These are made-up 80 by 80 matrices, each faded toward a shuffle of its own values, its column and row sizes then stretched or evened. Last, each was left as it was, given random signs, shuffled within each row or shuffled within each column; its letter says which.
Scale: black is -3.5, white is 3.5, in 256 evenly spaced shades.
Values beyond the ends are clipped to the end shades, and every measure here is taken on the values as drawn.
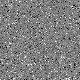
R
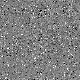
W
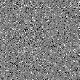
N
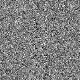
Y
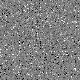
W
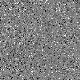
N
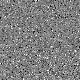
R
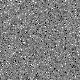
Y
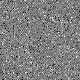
R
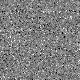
R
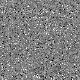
W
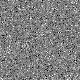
R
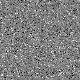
R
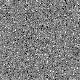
Y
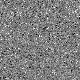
R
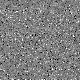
R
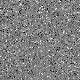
R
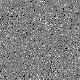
N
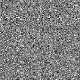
N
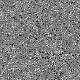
N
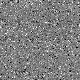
R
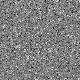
R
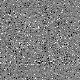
N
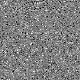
N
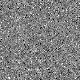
W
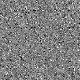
N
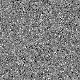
Y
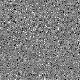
N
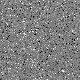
Y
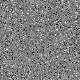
Y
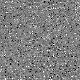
N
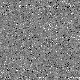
W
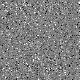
W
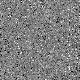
Y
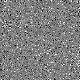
N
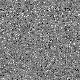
R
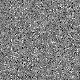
Y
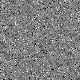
Y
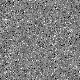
Y
